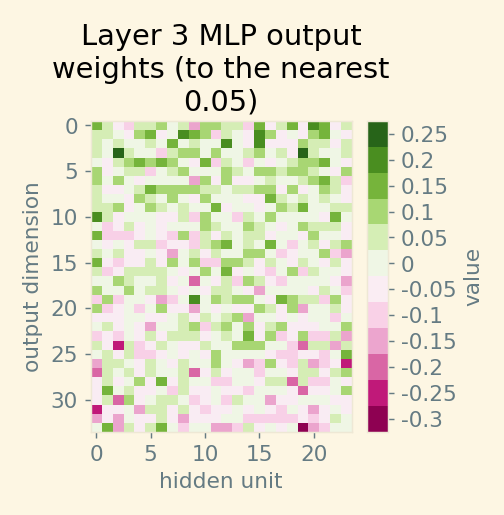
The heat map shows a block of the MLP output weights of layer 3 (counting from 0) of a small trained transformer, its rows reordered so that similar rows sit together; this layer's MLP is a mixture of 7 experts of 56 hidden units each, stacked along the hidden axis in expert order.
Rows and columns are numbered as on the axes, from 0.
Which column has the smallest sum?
2
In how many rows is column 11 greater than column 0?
15
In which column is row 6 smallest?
9
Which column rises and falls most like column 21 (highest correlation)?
20
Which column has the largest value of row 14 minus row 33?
19
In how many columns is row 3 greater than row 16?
13
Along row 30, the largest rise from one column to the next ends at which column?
3
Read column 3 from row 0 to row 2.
-0.1 -0.05 0
